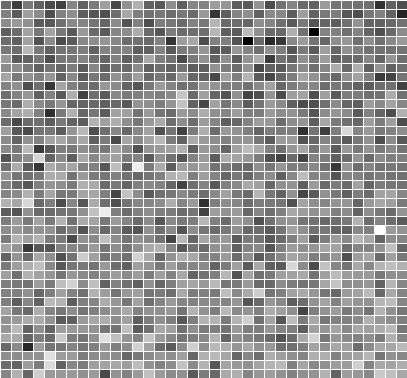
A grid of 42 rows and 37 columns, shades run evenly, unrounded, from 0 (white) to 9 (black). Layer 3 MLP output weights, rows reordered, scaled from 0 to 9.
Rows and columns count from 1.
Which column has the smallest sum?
36
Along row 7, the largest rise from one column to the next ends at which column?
25
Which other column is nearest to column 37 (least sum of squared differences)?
32
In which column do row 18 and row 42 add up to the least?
4
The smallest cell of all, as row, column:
26, 35
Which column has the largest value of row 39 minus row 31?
3
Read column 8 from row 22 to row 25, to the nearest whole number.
3 6 4 3
